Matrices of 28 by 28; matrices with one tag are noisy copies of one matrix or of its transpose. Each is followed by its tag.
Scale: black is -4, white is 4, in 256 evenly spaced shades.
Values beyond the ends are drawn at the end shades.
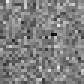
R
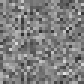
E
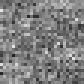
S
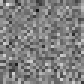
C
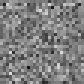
R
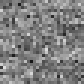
S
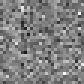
E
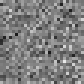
C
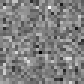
R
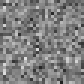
R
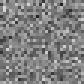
C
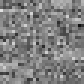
S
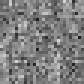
S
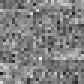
S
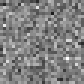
R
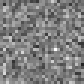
R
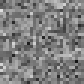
S
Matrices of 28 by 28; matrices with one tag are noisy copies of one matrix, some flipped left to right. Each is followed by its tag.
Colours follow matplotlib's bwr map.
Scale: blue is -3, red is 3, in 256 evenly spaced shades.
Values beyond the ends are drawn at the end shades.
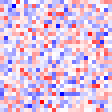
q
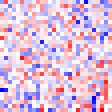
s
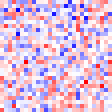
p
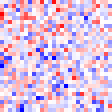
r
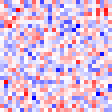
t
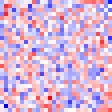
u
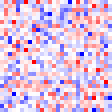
t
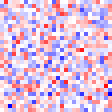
q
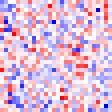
u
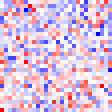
p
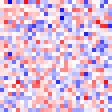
t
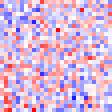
s
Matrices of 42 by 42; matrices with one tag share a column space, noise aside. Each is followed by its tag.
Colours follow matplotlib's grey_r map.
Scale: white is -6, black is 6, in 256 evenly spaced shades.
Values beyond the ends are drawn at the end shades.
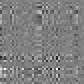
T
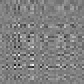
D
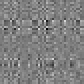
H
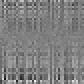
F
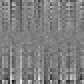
F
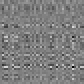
D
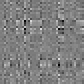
H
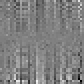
F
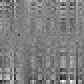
F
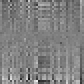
F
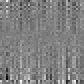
F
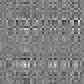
H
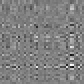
D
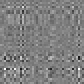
T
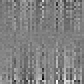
F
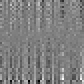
F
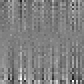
F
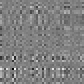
T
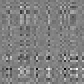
T
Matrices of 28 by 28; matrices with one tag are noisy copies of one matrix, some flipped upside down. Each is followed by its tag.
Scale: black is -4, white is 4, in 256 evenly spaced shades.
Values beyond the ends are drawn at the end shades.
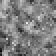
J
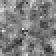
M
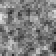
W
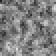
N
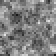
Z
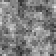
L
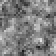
L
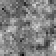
L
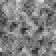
N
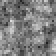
L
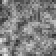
J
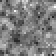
Z
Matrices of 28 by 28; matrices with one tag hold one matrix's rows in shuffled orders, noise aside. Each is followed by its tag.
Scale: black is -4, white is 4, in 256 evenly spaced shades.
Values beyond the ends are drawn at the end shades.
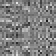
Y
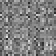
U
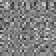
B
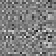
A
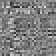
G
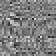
G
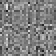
U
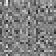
U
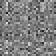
U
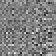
A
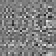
A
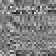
G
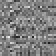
G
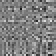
A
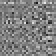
A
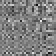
A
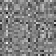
U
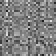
U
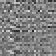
G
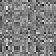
U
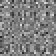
B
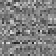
G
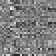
G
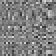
A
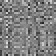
U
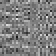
Y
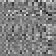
A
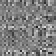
A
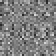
B
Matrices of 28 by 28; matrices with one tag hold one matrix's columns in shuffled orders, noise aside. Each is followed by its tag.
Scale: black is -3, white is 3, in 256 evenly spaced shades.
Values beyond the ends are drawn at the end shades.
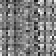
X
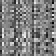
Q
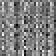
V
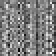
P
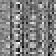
P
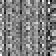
X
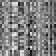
V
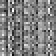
X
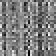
V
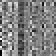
V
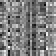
V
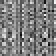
Q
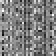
X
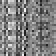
X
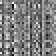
P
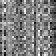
X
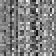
X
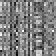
V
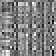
V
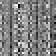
P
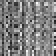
V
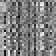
V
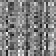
V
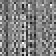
P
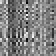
Q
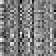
Q
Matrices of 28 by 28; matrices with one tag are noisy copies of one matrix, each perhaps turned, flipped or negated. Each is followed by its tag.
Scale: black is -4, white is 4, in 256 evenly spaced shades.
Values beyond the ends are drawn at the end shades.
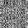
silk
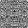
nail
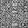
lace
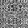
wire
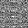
nail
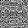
nail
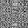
lace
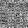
silk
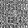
wire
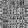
silk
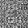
wire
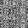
silk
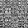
wire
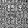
wire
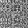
wire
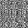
nail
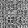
wire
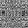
lace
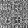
wire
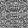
nail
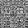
wire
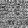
silk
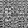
wire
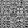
wire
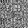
wire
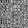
wire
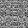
nail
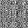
nail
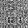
wire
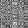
lace
